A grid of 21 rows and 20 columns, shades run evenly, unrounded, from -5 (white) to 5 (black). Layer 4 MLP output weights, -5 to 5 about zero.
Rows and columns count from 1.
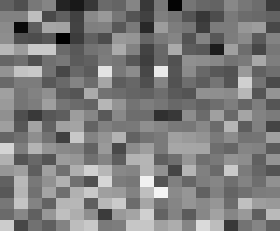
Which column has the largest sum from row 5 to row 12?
11
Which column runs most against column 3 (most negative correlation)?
16
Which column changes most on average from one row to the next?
5
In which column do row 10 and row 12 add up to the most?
20
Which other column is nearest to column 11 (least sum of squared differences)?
6
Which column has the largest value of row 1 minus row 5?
13
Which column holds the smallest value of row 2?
3
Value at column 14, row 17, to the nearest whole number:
1
